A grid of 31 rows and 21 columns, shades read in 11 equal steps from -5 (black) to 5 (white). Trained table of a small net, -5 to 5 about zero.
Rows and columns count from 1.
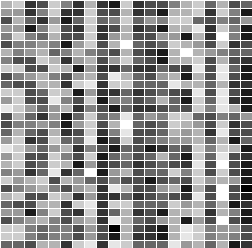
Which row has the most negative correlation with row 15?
23
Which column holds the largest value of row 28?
19
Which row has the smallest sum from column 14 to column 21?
12
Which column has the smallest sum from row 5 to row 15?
21
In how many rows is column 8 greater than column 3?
27
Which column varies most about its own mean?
16
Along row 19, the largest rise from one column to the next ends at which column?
17
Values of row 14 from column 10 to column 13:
-4 -1 -3 -3
